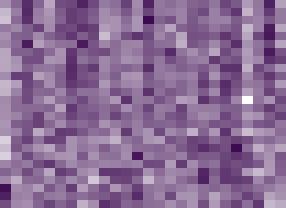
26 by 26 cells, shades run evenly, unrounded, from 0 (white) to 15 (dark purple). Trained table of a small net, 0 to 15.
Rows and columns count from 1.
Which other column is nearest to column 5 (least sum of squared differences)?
24
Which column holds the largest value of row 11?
21
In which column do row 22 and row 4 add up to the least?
23
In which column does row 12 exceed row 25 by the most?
25
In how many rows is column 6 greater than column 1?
22
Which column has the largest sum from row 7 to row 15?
7
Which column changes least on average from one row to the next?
15
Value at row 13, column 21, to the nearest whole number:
11
